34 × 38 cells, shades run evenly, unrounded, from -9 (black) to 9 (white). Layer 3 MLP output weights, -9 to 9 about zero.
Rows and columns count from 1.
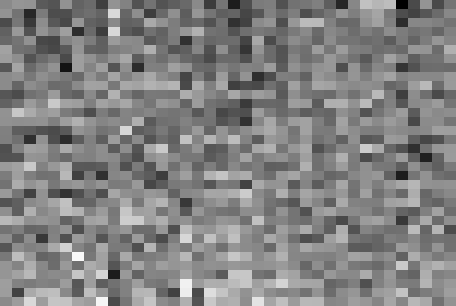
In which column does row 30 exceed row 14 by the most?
21
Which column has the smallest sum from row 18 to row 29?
34
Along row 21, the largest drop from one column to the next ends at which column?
13
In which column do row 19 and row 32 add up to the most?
16
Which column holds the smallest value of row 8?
6
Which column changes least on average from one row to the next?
30
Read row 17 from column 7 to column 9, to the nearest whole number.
1 0 1
